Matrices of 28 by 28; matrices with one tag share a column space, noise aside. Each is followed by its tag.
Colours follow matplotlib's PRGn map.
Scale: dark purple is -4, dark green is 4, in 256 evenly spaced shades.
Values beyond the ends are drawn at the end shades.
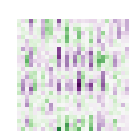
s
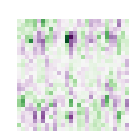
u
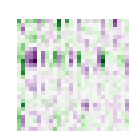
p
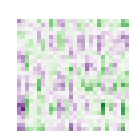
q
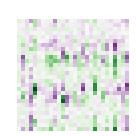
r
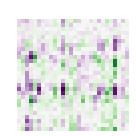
r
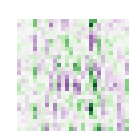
q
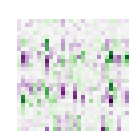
r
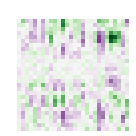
u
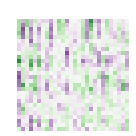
s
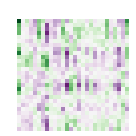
s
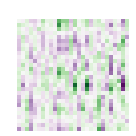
q
